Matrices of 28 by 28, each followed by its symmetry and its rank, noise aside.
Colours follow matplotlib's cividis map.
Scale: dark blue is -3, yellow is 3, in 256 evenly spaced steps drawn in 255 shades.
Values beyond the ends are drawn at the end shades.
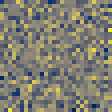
no symmetry, rank eight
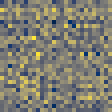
no symmetry, rank six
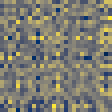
antisymmetric, rank four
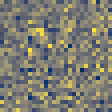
no symmetry, rank six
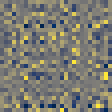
no symmetry, rank four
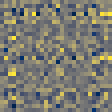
no symmetry, rank four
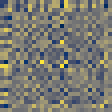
symmetric, rank four
